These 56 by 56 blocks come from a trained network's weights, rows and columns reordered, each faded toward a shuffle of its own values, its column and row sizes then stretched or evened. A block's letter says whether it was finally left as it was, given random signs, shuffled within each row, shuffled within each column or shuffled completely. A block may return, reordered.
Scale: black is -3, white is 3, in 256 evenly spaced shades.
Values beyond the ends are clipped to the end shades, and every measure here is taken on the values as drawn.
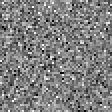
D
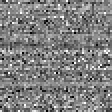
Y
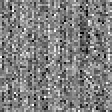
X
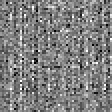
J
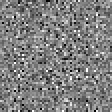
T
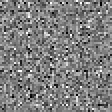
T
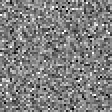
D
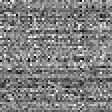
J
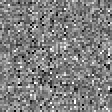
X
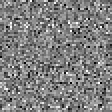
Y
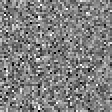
X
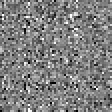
T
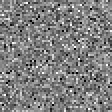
D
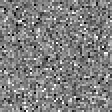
D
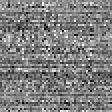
J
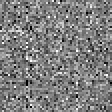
T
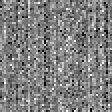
X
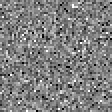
D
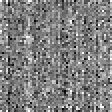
J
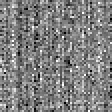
X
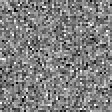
D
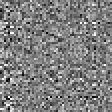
J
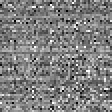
J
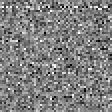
Y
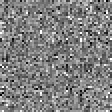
T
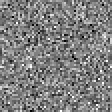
D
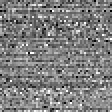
Y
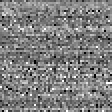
Y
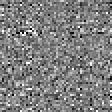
J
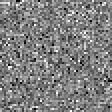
D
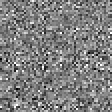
J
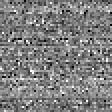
Y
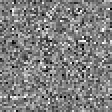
T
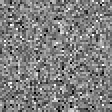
X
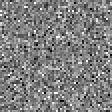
D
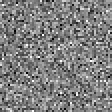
D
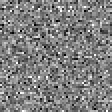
Y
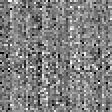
J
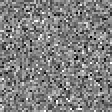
D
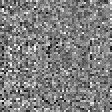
J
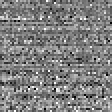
Y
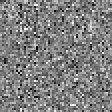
X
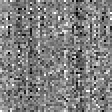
J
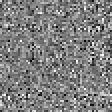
T
